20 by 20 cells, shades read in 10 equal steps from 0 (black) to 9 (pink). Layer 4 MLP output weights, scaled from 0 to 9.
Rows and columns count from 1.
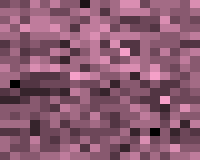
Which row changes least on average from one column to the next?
5
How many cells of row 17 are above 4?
4
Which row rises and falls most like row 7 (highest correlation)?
17
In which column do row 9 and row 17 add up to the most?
13
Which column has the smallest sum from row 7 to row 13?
3
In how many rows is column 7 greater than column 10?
5
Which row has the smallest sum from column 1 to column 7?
12
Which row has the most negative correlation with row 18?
20
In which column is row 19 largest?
18
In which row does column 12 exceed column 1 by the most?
6
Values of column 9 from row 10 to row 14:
8 4 6 6 5
